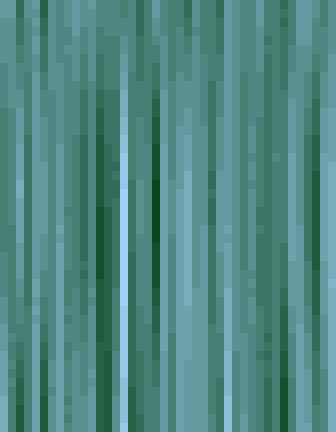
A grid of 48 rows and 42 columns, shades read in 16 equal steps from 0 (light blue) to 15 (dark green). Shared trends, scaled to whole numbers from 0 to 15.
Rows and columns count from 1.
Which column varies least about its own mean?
35
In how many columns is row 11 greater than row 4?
18
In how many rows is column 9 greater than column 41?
35
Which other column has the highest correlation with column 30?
36
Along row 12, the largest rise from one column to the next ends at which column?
17
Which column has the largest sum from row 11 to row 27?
20
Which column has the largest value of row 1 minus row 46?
16
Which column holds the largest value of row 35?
13
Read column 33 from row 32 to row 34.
10 10 10
